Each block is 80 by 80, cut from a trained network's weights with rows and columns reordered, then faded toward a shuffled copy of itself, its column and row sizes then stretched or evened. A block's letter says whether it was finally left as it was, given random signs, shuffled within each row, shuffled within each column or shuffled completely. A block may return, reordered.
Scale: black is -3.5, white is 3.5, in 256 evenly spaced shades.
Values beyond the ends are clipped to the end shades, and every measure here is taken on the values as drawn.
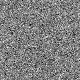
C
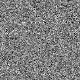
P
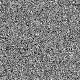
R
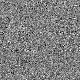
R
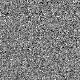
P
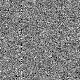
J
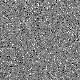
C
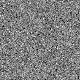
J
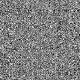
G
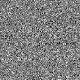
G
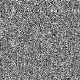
G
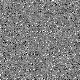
R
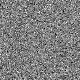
C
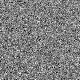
R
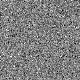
R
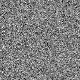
J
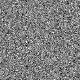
J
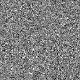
G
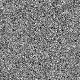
J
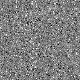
J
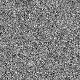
R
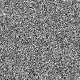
J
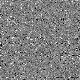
G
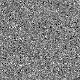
P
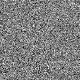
G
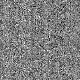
J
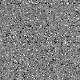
P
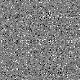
G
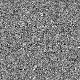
R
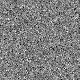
C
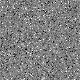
J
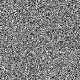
G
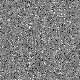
J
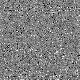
R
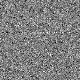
R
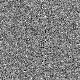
J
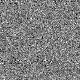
R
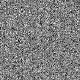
J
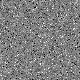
C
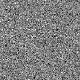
G
